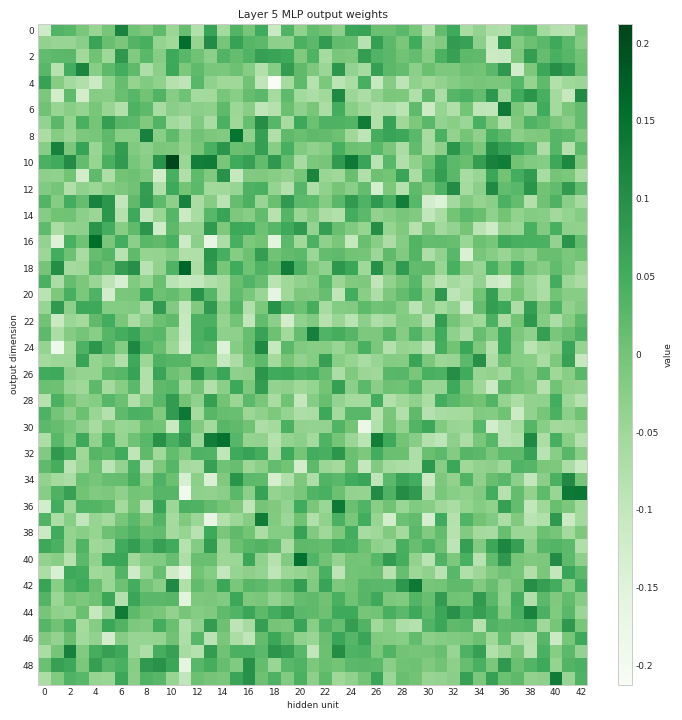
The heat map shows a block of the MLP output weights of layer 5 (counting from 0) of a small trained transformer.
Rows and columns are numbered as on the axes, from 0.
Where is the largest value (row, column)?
10, 10
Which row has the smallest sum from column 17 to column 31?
4
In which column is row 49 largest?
40
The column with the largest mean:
17
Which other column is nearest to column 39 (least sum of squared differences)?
42
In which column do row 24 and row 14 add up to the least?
11
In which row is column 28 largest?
13
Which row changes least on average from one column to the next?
44
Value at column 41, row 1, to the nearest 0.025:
0.025
